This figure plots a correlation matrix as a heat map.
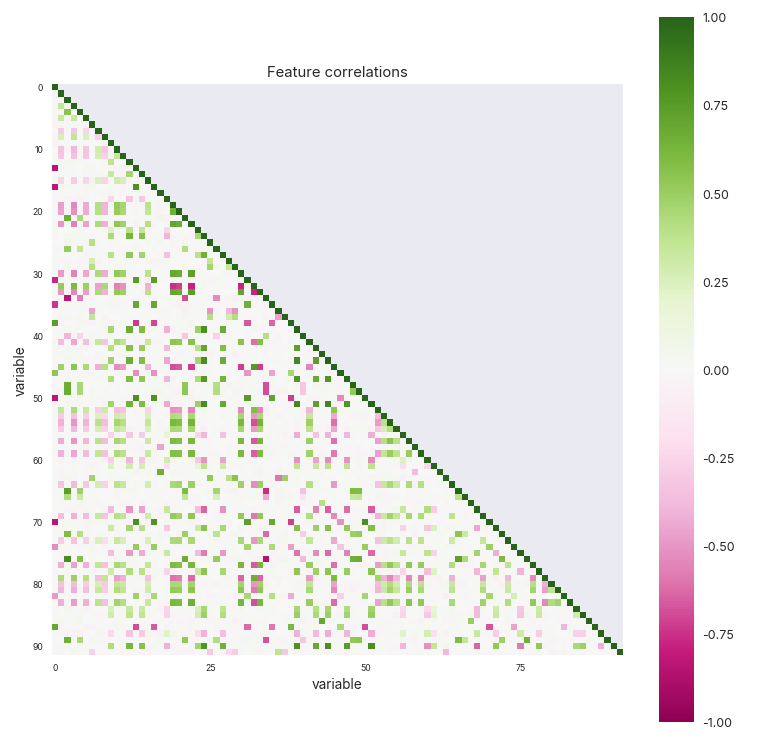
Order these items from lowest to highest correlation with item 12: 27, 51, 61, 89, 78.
89, 61, 78, 27, 51
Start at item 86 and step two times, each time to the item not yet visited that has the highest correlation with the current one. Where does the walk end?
67
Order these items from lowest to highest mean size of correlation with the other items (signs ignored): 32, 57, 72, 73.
72, 73, 57, 32
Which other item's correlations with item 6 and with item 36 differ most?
63
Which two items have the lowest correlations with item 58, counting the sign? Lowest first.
17, 62
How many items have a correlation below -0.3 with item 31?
4
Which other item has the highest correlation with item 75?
68
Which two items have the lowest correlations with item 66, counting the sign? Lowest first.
34, 40
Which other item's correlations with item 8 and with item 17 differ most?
62
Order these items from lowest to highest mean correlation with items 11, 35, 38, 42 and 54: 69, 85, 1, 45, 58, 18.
45, 1, 18, 58, 85, 69
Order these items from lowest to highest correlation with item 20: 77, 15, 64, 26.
26, 15, 64, 77
